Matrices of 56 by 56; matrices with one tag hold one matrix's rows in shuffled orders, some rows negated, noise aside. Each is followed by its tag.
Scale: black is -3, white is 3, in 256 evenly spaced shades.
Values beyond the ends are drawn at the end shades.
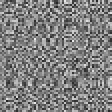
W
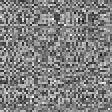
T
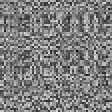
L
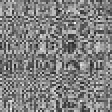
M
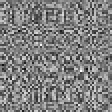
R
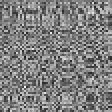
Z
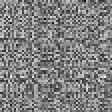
T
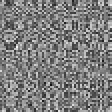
W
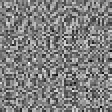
W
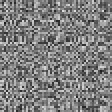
T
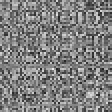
Z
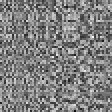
M
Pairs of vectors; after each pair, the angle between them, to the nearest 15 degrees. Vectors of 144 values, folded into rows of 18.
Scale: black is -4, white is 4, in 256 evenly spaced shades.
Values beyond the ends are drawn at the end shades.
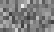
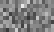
15 degrees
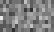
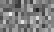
105 degrees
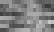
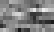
135 degrees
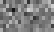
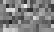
135 degrees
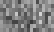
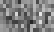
15 degrees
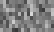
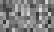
120 degrees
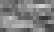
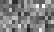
60 degrees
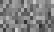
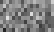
30 degrees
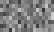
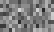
15 degrees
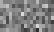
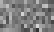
15 degrees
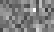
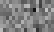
165 degrees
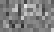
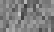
135 degrees
